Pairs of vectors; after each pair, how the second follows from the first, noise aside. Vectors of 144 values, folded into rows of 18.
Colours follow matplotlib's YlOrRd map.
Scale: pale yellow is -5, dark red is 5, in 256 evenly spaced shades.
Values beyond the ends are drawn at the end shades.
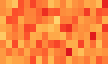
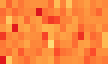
reversed, partly zeroed.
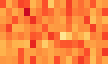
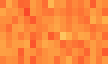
shrunk.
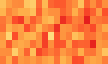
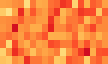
shuffled.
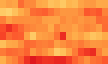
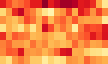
reversed, scaled up.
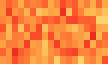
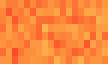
shrunk.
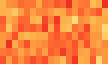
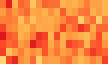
reversed, negated.
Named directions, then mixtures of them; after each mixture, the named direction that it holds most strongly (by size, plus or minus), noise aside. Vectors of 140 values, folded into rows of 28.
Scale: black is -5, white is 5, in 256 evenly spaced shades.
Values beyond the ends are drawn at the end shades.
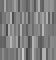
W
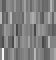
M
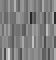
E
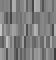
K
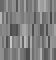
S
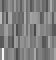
M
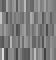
S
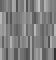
S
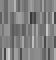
E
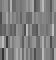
K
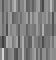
W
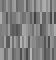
S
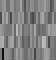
M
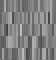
W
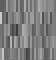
S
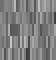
S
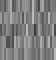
K
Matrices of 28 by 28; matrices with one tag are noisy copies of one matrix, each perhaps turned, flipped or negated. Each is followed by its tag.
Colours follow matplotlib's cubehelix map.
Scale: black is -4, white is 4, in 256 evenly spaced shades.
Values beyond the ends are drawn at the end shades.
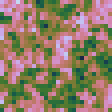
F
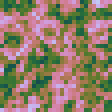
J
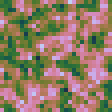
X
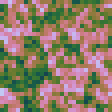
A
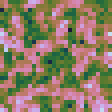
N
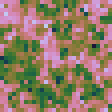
F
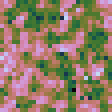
X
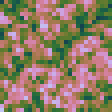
F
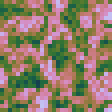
N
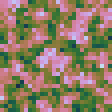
N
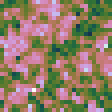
F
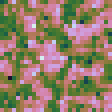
N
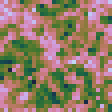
F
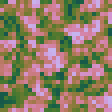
N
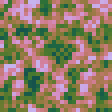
N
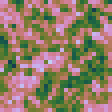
F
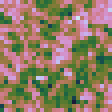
F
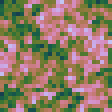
F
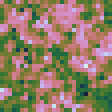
F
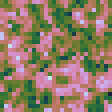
A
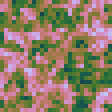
A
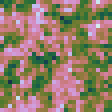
J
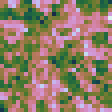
J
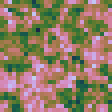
A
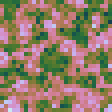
N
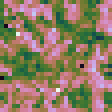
J
